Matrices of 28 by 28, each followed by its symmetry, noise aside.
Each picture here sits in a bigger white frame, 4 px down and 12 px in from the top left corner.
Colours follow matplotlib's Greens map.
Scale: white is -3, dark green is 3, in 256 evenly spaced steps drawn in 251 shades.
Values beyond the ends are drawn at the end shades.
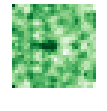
mirrored top to bottom.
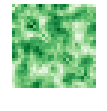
symmetric.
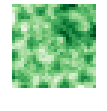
symmetric across the other diagonal.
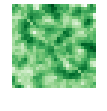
symmetric across the other diagonal.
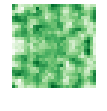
mirrored top to bottom.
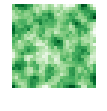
symmetric across the other diagonal.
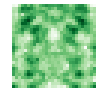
mirrored left to right.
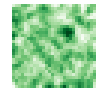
symmetric across the other diagonal.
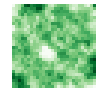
symmetric across the other diagonal.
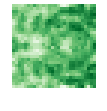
mirrored top to bottom.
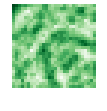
symmetric.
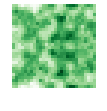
mirrored top to bottom.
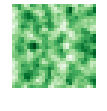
mirrored top to bottom.
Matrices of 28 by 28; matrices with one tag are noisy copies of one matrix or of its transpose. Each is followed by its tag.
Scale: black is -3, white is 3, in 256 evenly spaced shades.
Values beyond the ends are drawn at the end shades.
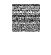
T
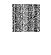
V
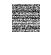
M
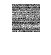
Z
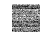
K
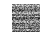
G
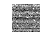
G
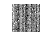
G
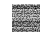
K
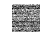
K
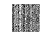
T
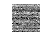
G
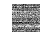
Z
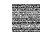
Z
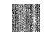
Z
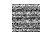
G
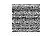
G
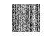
Z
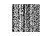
T
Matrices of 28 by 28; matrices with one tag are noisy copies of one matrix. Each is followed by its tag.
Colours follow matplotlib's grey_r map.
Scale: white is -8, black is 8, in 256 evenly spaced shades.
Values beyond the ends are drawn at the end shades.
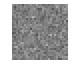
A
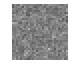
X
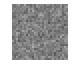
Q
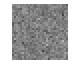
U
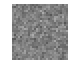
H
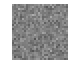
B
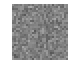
B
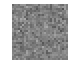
X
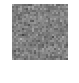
B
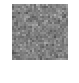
Q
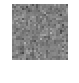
X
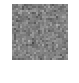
H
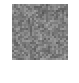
U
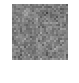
U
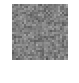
Q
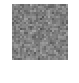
A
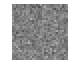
H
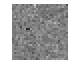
U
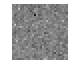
H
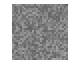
U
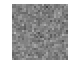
Q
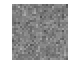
U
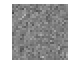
X
